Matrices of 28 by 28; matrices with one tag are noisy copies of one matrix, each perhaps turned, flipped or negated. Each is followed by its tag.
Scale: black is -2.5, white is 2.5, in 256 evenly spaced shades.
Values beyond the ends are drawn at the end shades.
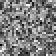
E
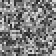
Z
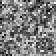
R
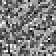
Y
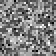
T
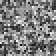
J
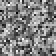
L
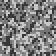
Y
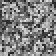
R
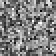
E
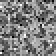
L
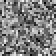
T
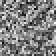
Y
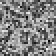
T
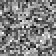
T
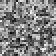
E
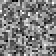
Z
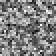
L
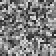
E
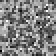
E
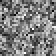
J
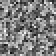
L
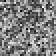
Y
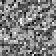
Y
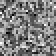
T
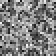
L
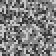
Z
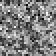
J
